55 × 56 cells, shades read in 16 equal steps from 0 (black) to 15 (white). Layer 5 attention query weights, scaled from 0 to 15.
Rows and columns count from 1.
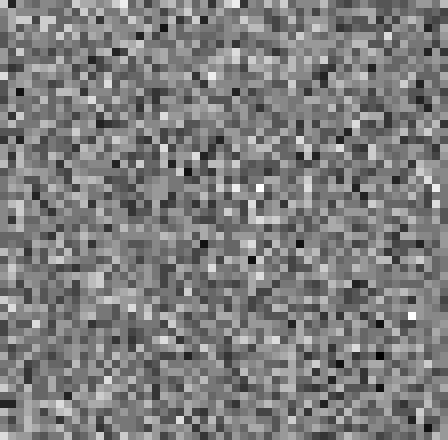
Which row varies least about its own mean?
42
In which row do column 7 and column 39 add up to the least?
45
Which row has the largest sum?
24
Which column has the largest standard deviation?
21
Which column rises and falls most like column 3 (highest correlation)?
47
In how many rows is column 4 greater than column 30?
24
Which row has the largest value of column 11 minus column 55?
19
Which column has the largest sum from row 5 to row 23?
39
